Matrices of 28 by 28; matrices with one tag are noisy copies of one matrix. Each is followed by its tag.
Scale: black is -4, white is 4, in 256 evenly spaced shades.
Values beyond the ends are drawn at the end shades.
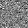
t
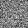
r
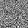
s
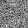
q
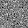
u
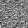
r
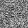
q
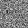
s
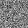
u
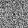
u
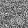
q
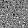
u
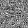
q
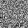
r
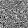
r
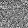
t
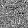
q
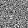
s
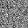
u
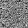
t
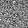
u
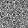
u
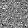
t
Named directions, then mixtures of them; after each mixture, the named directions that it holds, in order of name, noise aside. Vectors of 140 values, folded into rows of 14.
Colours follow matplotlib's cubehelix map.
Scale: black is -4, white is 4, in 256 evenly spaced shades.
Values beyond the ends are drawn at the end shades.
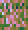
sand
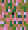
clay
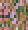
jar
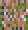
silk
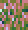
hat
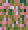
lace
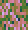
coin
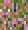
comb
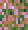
hat, lace, sand.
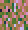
comb.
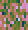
coin, sand.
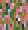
coin, comb, jar.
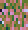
hat.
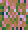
clay, silk.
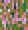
clay, comb, silk.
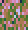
coin, jar.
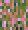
comb, silk.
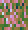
sand.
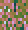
comb.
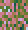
comb.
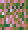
sand.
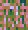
lace.
